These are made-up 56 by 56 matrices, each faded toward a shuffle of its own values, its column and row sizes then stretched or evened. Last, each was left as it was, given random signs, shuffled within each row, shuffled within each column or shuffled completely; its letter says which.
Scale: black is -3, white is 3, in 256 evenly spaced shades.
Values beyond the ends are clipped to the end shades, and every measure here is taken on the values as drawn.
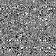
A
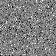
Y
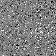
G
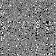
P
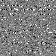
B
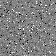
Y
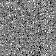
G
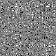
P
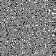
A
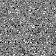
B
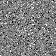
Y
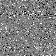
B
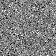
Y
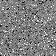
Y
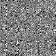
P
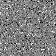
B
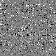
B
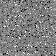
B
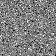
Y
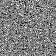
Y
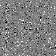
P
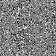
G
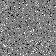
Y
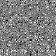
A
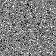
Y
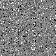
G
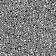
Y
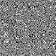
A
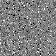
G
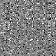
A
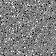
Y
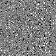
G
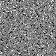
Y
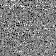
B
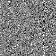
G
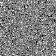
G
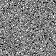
Y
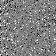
G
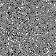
G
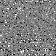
B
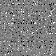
P
